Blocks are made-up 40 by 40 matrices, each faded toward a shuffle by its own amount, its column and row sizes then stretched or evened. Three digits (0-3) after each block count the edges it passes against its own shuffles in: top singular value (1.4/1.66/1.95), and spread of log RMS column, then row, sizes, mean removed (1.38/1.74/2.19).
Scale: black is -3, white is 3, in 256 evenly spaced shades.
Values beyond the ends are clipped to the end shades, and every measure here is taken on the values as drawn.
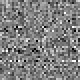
1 0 2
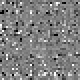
1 2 3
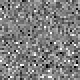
0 0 1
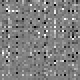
1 3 3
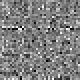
2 0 2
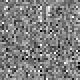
0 2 1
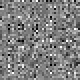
2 3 2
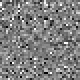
2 1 1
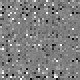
0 2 2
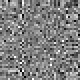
3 2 0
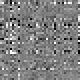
3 3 3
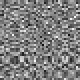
3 2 0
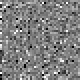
1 2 1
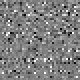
0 0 3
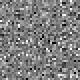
1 2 0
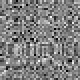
3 0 1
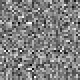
2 0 1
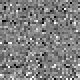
0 0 2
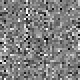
0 3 1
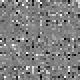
1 3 3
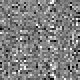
2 2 0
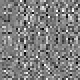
3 3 0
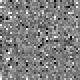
0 3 1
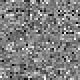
0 0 2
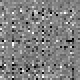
1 3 2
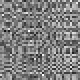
3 2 0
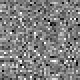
2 1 1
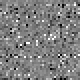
1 1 2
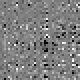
2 3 2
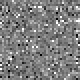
1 1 0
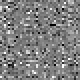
3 2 2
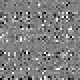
2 2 3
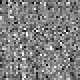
1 0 2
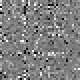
2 2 2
